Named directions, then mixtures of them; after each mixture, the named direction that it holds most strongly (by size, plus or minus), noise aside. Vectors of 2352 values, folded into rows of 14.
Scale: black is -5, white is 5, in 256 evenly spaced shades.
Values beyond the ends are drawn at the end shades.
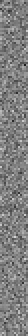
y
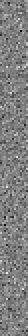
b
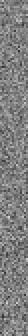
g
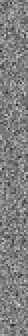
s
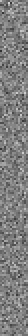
s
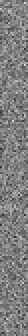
y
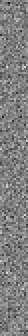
b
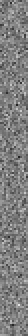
s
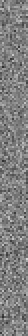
g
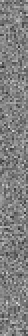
g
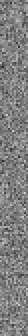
s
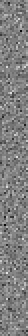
b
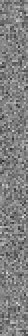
g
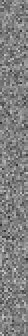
g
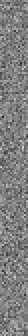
g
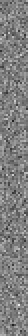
s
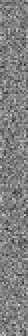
y
